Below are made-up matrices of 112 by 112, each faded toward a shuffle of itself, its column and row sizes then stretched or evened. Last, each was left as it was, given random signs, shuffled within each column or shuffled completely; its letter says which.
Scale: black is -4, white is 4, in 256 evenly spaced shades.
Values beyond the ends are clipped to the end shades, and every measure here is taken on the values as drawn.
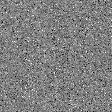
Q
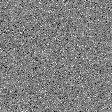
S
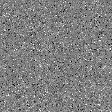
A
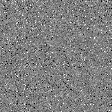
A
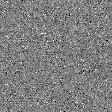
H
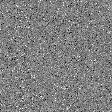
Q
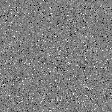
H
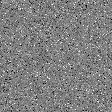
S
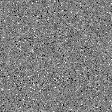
H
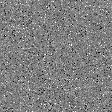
Q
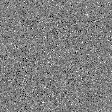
H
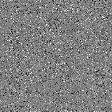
A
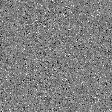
Q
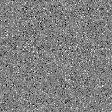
A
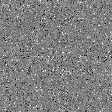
A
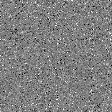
H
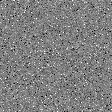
S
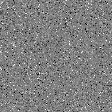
H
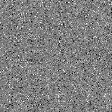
A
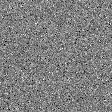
S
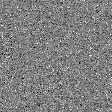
Q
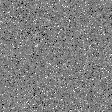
S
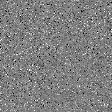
A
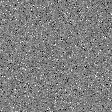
S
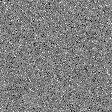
S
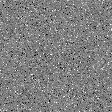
S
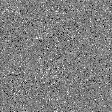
H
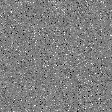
Q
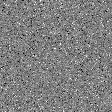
S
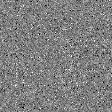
H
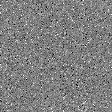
Q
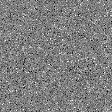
H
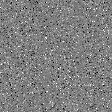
H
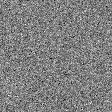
S
